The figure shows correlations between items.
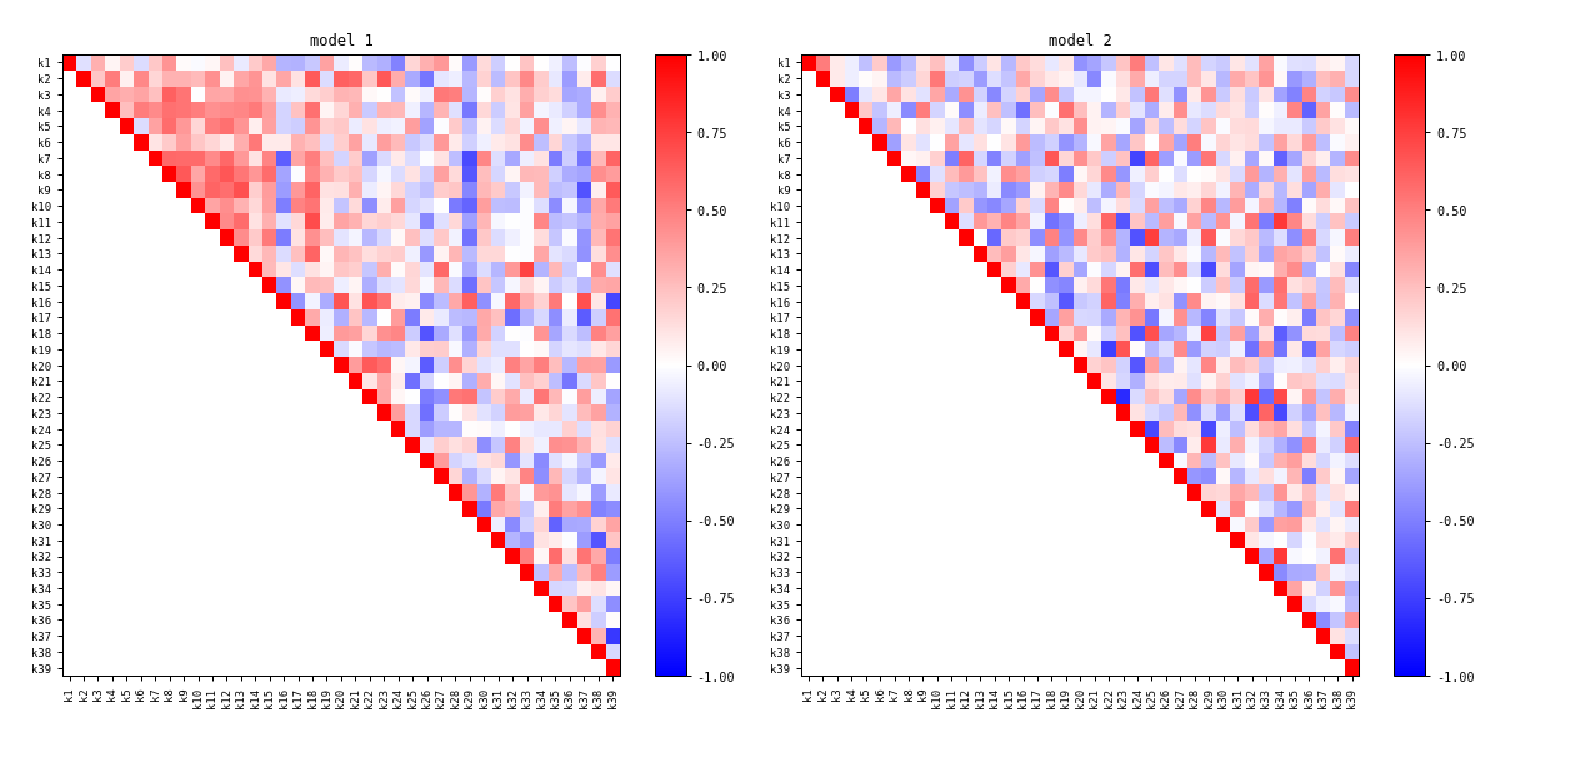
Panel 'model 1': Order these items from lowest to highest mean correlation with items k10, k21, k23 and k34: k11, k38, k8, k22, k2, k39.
k39, k22, k8, k38, k11, k2
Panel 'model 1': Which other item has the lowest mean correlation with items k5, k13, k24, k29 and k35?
k26
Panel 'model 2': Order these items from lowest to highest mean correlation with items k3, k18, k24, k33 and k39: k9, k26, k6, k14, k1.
k14, k26, k6, k9, k1
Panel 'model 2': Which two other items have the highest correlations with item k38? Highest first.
k32, k34
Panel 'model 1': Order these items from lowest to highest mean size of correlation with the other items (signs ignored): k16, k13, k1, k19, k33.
k19, k1, k33, k13, k16
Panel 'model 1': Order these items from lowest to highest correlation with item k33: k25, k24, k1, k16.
k24, k25, k1, k16
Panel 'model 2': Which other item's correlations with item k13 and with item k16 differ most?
k2
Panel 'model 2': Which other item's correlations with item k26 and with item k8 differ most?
k12
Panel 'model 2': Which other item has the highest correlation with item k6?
k28
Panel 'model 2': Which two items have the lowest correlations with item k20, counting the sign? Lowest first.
k24, k1
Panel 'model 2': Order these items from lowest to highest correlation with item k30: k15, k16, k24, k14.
k24, k16, k14, k15
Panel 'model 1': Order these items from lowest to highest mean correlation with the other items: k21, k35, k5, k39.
k35, k39, k21, k5
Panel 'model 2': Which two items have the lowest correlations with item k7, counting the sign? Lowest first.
k24, k34
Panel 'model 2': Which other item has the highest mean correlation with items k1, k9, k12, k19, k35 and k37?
k4
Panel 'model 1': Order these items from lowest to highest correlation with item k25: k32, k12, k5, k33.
k33, k12, k5, k32
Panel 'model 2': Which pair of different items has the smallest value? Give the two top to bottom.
k22, k23
